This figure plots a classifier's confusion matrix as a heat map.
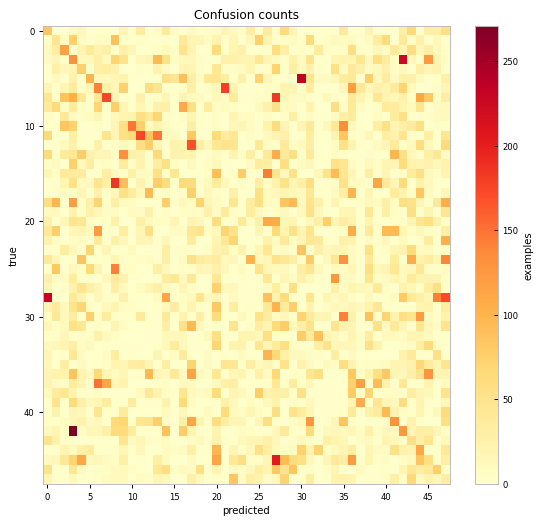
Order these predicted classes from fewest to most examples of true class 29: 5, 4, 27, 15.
5, 15, 4, 27
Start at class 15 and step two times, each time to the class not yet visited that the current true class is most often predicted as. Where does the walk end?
34
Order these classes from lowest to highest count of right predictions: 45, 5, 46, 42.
45, 46, 5, 42
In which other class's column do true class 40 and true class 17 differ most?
12
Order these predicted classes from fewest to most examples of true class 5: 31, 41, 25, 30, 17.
41, 17, 31, 25, 30
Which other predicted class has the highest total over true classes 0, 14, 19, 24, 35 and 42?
3
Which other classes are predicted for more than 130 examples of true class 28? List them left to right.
0, 46, 47
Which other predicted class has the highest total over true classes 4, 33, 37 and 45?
27
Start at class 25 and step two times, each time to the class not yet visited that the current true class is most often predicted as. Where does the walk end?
16
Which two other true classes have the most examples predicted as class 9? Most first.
13, 16
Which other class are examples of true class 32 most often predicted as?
30
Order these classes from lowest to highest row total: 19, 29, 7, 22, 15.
19, 22, 29, 15, 7
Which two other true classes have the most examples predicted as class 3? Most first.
42, 18
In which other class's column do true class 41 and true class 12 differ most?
31
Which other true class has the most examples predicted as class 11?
10
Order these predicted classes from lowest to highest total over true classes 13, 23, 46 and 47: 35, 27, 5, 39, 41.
39, 35, 5, 41, 27
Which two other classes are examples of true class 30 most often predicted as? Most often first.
35, 44
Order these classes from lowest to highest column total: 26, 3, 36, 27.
26, 36, 27, 3
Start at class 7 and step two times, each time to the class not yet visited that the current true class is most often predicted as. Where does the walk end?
20
